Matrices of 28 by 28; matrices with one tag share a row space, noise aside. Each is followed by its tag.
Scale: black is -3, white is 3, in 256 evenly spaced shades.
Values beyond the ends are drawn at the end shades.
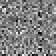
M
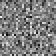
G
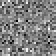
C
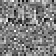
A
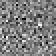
M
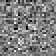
A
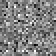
A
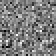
C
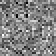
C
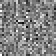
G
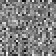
M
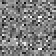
M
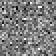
M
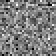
C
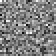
G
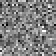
G
